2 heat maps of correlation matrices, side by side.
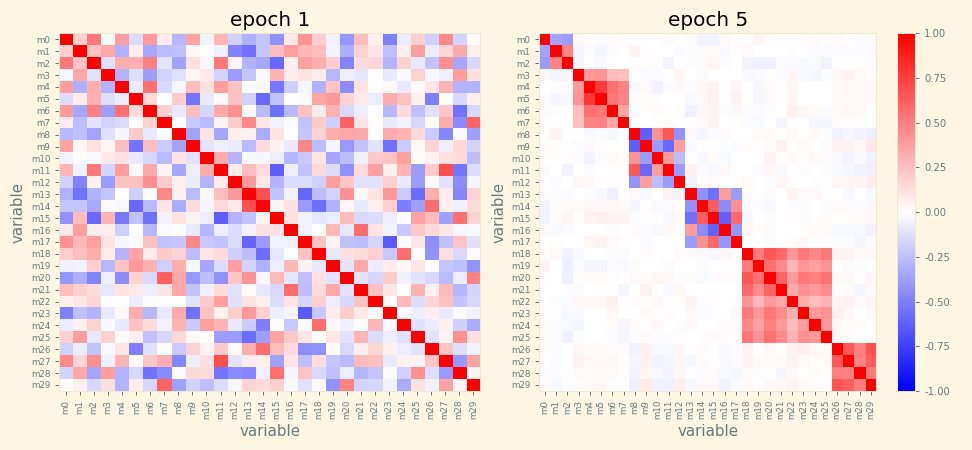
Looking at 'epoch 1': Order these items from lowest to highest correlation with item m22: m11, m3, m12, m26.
m12, m3, m26, m11
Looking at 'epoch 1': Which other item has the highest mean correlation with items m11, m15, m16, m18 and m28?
m1
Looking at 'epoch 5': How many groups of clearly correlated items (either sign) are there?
6
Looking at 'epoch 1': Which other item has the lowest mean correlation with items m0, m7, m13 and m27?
m28
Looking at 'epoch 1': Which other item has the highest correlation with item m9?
m17
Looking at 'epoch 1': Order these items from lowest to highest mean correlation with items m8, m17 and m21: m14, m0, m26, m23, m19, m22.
m14, m26, m23, m22, m0, m19
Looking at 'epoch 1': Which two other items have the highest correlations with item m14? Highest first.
m13, m26
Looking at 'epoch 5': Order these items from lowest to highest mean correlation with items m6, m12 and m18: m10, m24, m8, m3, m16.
m8, m10, m16, m3, m24
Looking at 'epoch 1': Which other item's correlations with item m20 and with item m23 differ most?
m7
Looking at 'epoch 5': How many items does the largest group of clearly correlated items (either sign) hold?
8
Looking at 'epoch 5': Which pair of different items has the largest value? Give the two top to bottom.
m4, m5
